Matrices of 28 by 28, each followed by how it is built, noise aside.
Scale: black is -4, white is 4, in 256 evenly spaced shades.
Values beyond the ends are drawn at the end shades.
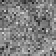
smooth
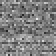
blocks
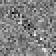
banded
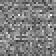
blocks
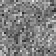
smooth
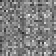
blocks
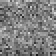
smooth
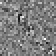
banded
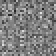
blocks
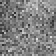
smooth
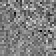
upper triangular
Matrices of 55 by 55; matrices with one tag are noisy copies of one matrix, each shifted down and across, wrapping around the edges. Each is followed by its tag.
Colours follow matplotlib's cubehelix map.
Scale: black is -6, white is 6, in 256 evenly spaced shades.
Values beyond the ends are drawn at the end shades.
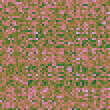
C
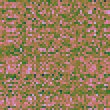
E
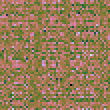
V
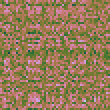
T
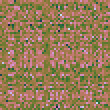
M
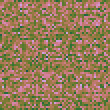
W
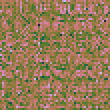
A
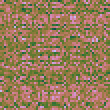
E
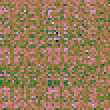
C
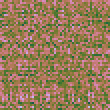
A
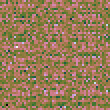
V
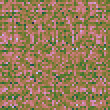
A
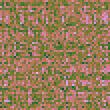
A
